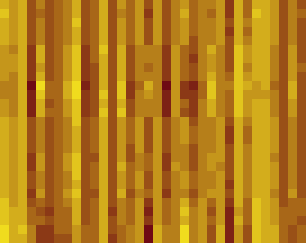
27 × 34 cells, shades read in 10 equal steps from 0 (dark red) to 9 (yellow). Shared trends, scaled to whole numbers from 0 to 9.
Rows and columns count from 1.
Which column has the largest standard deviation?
21
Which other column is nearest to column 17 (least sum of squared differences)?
26
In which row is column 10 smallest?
10
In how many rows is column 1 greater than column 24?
19
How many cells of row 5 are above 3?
24
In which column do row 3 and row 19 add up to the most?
9
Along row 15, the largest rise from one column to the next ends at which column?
27
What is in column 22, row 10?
1
